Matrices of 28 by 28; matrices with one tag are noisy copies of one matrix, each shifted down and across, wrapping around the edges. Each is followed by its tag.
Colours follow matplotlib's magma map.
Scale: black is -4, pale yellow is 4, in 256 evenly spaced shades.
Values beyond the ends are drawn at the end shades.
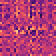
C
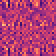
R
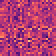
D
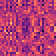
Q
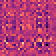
C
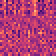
R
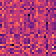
D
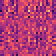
Q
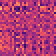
C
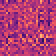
C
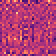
C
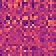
C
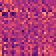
C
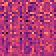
D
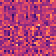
D
